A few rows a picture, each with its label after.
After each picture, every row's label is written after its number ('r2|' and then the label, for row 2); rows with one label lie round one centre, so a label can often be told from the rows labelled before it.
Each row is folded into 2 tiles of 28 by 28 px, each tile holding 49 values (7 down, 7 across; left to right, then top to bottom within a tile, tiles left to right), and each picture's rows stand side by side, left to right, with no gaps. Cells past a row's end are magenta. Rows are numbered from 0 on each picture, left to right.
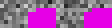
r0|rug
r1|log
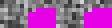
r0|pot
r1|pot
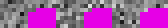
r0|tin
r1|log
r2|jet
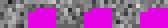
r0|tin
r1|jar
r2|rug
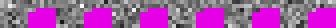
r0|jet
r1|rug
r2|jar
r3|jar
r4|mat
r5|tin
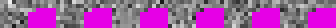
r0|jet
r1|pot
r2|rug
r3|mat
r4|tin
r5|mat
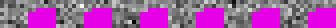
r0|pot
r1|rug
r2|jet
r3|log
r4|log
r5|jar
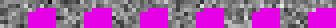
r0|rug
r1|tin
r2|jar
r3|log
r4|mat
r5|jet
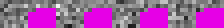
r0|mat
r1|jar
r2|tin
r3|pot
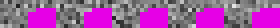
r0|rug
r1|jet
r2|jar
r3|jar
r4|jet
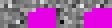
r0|jet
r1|rug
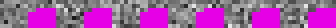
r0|rug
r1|jar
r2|pot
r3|rug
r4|mat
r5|mat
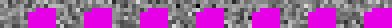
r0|log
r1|jar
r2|pot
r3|log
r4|mat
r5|rug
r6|jet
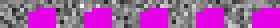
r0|jar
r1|rug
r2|log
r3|rug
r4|mat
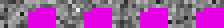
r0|tin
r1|jar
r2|pot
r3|pot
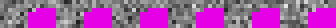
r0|tin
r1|tin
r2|jar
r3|rug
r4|mat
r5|pot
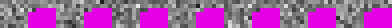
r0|jar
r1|pot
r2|mat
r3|log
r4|mat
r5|jar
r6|jar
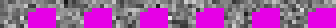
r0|mat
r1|log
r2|log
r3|pot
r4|tin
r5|jar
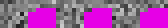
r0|tin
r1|mat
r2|jar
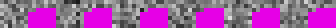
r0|jar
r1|tin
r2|pot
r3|jar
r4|pot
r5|pot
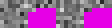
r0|rug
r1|pot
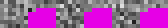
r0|pot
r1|jar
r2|jet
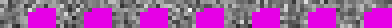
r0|log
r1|jar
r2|log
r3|jar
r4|jet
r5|pot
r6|mat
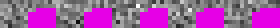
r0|jar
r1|jet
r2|rug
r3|jar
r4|pot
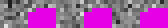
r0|log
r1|pot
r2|rug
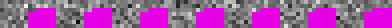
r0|mat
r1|jet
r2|rug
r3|log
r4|jet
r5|log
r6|jar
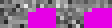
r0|rug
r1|jet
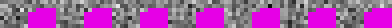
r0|jar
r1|pot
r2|jar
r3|pot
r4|log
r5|pot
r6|jar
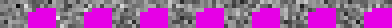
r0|rug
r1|log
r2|jet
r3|jet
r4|log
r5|pot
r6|jet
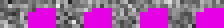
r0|mat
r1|jet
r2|jar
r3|jet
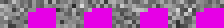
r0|jar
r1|rug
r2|jet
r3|jar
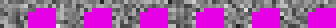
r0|mat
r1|pot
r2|jar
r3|pot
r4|jar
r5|jar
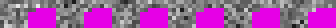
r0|mat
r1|log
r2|tin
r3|jar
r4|jar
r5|jet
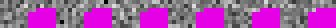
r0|rug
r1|rug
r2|jar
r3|rug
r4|jet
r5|jet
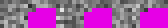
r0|mat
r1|pot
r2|mat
